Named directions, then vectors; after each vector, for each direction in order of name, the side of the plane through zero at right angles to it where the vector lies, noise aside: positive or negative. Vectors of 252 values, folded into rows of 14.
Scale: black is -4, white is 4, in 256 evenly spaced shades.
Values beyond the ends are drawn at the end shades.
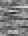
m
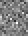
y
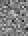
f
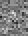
positive, negative, negative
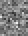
negative, positive, positive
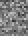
positive, negative, positive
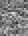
positive, negative, negative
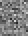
positive, positive, negative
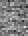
positive, negative, positive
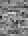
positive, negative, negative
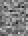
negative, negative, negative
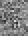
positive, positive, negative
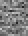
negative, negative, negative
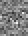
negative, positive, positive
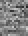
negative, negative, positive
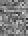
positive, positive, positive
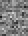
positive, negative, negative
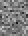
negative, negative, negative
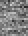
positive, negative, positive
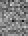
positive, negative, positive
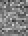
positive, negative, positive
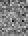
positive, negative, positive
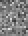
positive, negative, positive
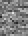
positive, negative, negative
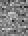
positive, negative, positive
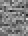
negative, negative, negative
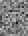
negative, negative, negative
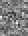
negative, positive, positive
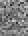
negative, positive, negative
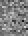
positive, negative, positive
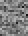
negative, negative, negative
